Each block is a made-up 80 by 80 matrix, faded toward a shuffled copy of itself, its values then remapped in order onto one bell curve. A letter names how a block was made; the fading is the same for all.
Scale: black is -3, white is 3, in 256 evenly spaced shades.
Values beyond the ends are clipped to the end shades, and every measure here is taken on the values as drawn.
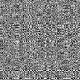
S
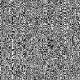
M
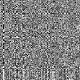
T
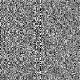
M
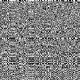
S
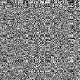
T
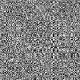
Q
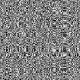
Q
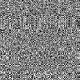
S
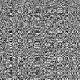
Q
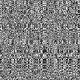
S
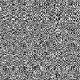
T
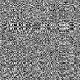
S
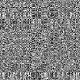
T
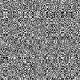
Q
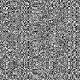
T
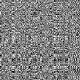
T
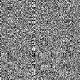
M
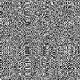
Q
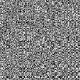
T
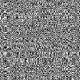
Q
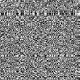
S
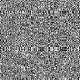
S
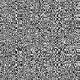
T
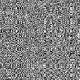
Q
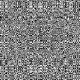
S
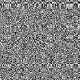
S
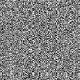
M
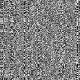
M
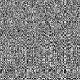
T
